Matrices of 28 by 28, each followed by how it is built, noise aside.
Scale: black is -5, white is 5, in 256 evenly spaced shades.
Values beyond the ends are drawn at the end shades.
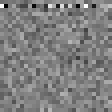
uneven rows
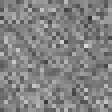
Toeplitz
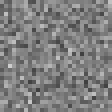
noise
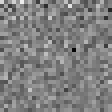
uneven rows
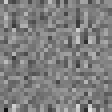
low rank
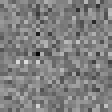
low rank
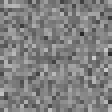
noise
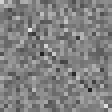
diagonal
